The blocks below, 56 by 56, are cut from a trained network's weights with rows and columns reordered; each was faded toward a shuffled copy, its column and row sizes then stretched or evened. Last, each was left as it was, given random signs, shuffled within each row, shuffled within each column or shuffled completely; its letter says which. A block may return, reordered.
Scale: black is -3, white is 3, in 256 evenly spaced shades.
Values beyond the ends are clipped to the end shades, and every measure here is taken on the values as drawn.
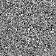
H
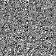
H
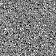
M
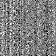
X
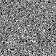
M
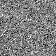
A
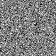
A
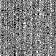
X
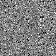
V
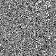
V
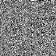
H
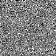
M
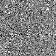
H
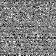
M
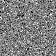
A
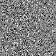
V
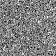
A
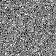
A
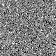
A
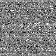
M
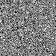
A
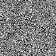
H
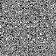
H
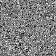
M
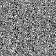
V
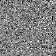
H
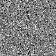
V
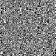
X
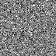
M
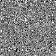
H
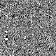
H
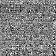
X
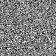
M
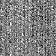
X
